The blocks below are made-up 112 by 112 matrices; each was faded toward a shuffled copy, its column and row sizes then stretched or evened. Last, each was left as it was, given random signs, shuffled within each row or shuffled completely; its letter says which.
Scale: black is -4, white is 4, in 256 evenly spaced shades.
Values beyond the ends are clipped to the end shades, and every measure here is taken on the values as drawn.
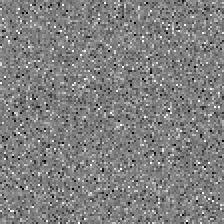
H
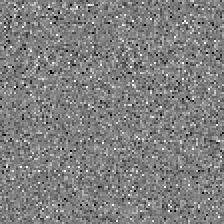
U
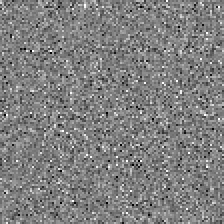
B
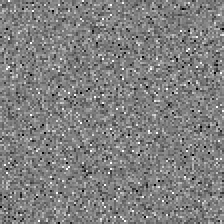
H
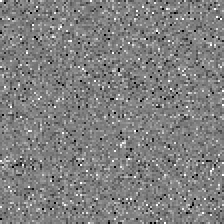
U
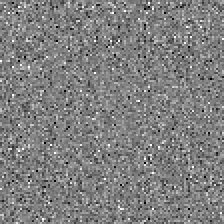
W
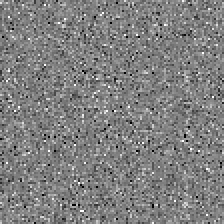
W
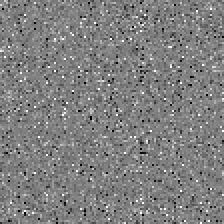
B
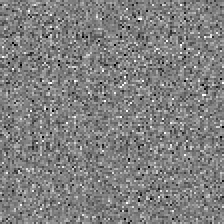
W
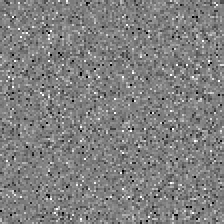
W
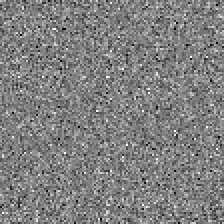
B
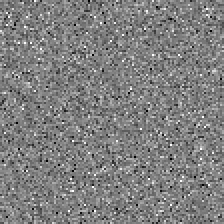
H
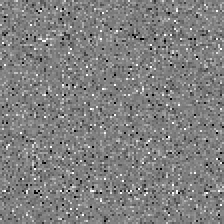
B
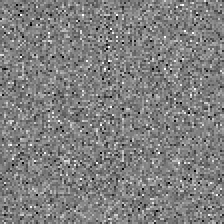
B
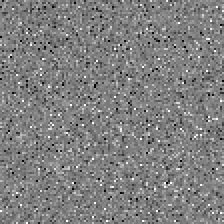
H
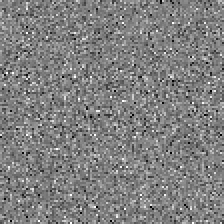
B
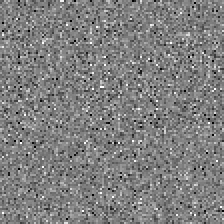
B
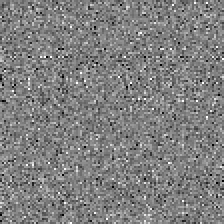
W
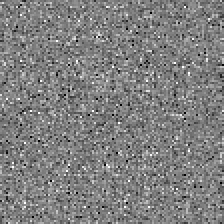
W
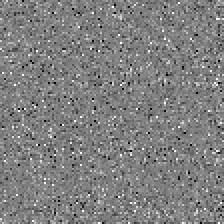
B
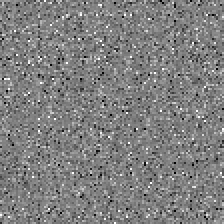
W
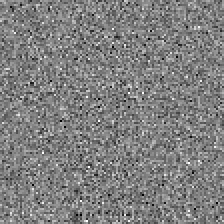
W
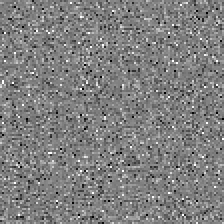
W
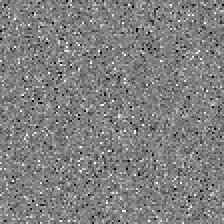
H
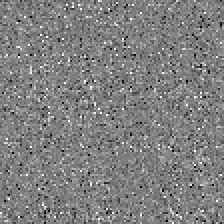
B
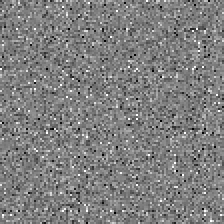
B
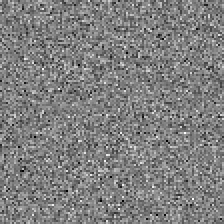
U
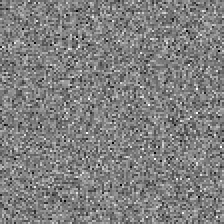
H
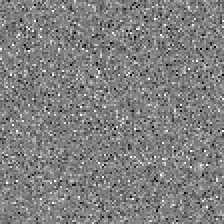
U
